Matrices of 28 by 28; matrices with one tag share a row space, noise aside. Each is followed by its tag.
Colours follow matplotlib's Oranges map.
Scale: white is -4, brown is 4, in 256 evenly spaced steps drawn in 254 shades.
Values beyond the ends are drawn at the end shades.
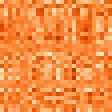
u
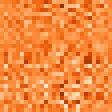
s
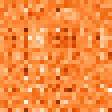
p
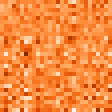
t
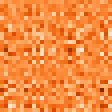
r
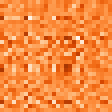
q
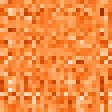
r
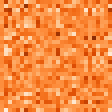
t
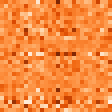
p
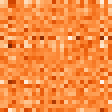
r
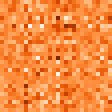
p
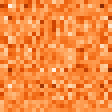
r
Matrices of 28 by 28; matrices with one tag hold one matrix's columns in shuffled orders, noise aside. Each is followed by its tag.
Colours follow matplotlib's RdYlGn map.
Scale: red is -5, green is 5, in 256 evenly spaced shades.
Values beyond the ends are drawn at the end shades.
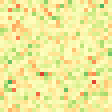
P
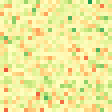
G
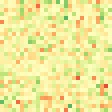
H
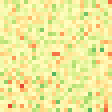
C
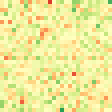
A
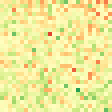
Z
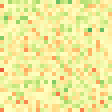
G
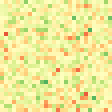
G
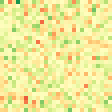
A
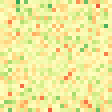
H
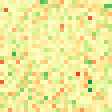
P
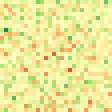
G
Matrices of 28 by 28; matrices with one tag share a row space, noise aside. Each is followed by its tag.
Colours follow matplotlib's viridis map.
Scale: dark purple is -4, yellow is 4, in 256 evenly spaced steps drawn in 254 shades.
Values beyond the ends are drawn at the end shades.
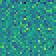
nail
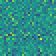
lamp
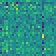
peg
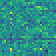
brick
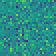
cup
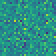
cup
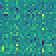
peg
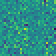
cup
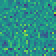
cup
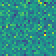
nail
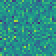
lamp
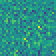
nail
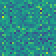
brick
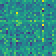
peg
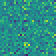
cup
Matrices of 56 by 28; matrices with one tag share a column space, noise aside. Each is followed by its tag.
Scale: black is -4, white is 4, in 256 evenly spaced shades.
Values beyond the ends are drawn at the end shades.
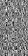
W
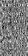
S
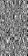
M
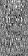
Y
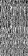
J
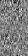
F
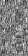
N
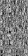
J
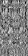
J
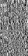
S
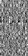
S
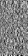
M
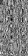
N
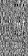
S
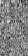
S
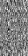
W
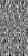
M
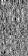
N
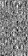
M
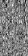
S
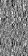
Y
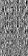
J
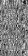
N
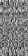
W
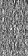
N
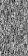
N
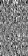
F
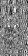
J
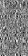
M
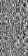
S
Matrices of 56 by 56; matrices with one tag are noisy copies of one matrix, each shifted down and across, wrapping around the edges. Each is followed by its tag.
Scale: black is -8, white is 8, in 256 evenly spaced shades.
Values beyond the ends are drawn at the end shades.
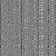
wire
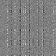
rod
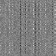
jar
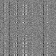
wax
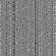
wire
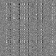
rod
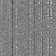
wax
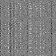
jar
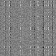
rod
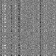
wire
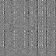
rod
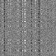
wire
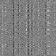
jar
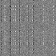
rod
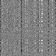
wire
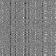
jar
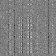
wax
